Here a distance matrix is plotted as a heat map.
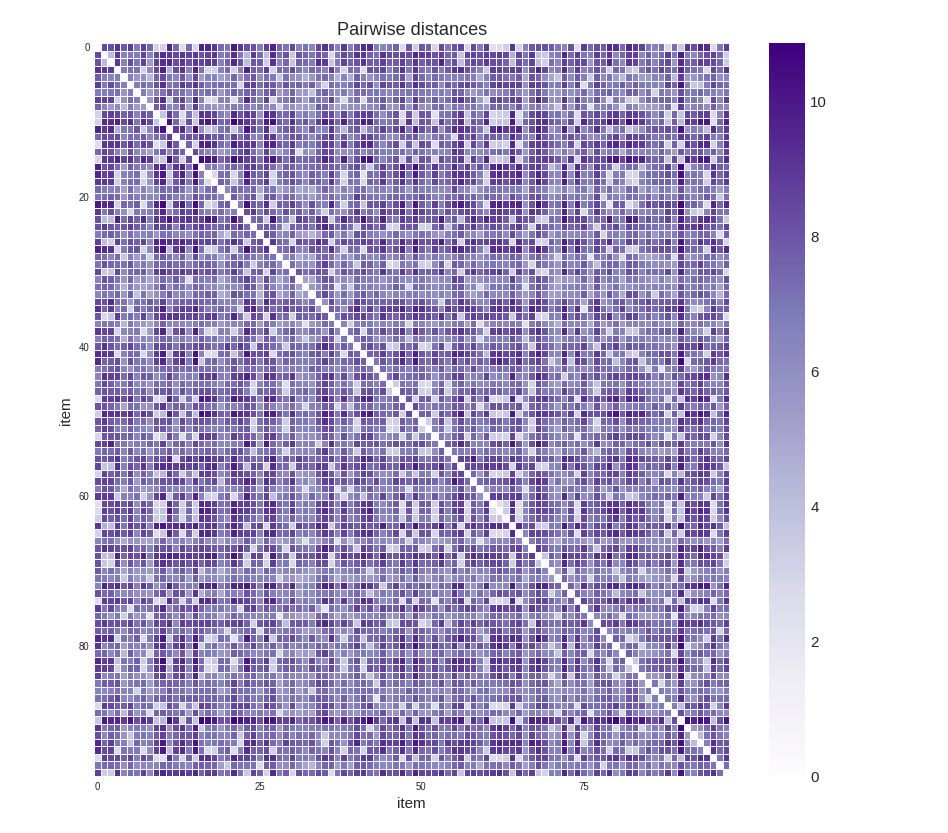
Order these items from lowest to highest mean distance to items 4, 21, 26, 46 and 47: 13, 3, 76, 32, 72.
76, 32, 3, 13, 72
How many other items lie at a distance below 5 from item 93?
5
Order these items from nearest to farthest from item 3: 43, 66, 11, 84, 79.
79, 11, 66, 84, 43
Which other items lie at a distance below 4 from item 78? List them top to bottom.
20, 25, 96
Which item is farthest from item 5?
90
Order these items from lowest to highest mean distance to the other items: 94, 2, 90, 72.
94, 2, 72, 90
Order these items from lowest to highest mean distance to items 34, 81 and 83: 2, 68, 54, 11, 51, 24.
11, 51, 54, 24, 2, 68
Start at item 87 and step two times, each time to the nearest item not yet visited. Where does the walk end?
85
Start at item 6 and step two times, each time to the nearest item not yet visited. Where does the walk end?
33
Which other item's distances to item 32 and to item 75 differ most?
35
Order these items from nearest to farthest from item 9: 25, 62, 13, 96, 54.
13, 62, 25, 96, 54
